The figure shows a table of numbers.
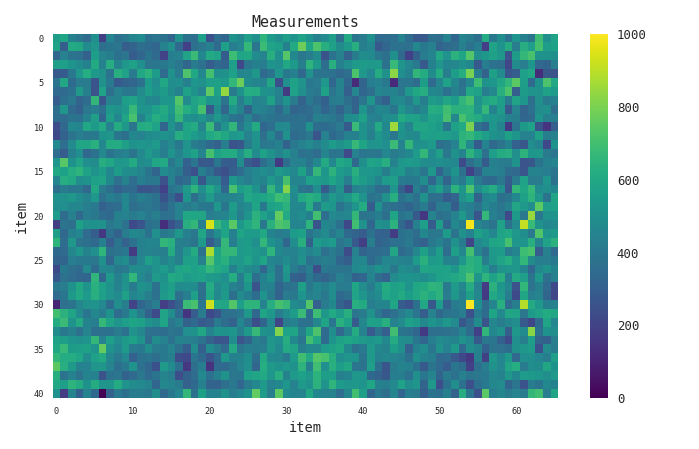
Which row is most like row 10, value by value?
4
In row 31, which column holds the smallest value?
17
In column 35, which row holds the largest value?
36
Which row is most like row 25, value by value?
13
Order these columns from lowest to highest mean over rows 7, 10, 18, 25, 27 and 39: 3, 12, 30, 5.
3, 12, 30, 5
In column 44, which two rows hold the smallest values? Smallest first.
5, 22
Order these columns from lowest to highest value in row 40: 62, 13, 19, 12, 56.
12, 13, 19, 62, 56
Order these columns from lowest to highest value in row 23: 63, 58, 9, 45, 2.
9, 45, 63, 2, 58
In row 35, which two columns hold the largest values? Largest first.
6, 1
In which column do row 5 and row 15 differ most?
39
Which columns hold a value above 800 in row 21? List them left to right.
20, 54, 61
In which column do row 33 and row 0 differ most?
62
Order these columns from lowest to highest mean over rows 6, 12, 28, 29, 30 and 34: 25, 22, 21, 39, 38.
38, 21, 25, 22, 39
